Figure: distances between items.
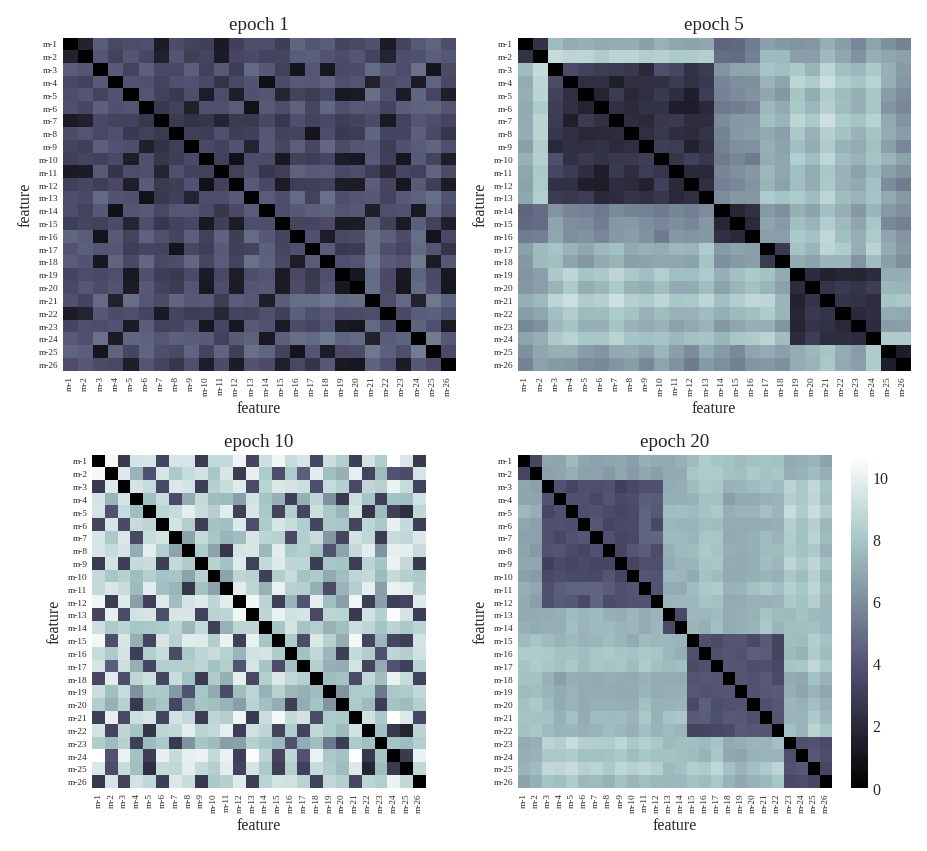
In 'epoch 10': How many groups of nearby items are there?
5
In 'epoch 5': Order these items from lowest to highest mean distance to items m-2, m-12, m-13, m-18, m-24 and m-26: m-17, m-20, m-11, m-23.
m-11, m-23, m-20, m-17
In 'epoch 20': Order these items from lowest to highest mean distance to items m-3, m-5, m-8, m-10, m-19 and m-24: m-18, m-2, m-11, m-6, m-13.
m-6, m-11, m-18, m-2, m-13
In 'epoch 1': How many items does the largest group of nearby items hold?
8
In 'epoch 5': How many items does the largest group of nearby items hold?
11
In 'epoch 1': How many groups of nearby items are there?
6
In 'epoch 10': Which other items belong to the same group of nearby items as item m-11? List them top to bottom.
m-8, m-19
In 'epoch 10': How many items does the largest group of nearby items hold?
8
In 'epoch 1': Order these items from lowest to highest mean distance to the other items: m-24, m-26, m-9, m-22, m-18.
m-26, m-22, m-9, m-18, m-24
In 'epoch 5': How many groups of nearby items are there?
6
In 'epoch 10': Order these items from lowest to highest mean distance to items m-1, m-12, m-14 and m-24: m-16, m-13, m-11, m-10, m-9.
m-10, m-9, m-13, m-16, m-11
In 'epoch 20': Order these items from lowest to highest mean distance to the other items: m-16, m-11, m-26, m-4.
m-4, m-11, m-16, m-26
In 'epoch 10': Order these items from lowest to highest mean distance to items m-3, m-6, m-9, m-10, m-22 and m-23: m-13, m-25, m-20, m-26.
m-26, m-13, m-20, m-25
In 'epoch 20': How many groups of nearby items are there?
5
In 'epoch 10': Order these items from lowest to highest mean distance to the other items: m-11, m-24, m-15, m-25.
m-25, m-15, m-24, m-11
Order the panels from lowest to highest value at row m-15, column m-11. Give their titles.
epoch 1, epoch 5, epoch 20, epoch 10
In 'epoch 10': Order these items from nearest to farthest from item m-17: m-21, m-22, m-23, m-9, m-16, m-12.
m-22, m-12, m-23, m-16, m-9, m-21
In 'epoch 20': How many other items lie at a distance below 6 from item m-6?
9
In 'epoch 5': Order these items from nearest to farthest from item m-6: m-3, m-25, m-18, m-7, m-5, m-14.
m-5, m-7, m-3, m-14, m-25, m-18
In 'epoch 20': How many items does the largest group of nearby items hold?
10
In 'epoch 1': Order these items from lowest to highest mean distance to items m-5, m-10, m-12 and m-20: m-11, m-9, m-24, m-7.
m-7, m-11, m-9, m-24
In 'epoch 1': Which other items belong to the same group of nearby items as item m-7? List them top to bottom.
m-1, m-2, m-11, m-22
